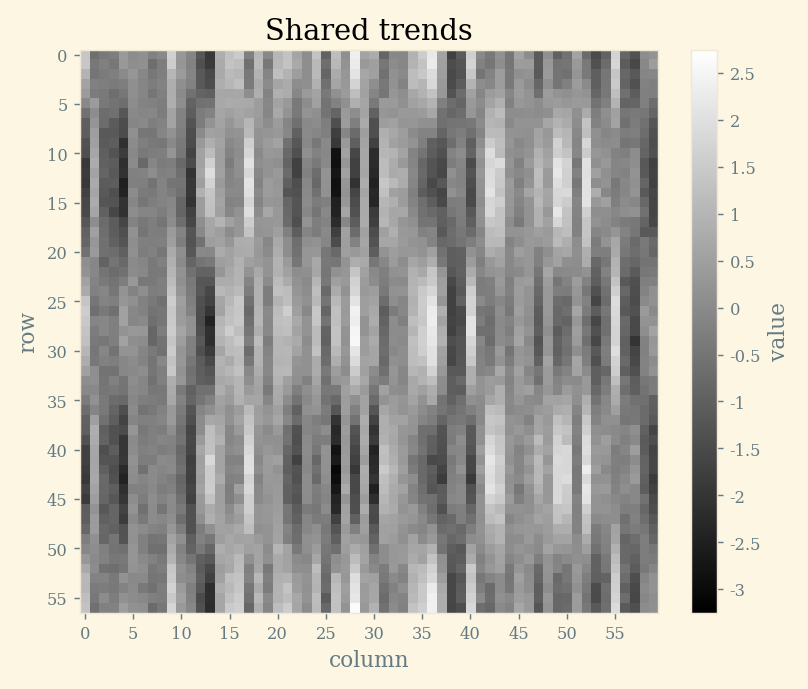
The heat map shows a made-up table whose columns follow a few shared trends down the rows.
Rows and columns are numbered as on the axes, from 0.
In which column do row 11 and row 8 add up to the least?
26
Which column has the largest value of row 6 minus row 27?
13
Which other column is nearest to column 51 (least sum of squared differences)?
45
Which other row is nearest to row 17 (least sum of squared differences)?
9
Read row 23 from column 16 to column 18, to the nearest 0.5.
1 0 1
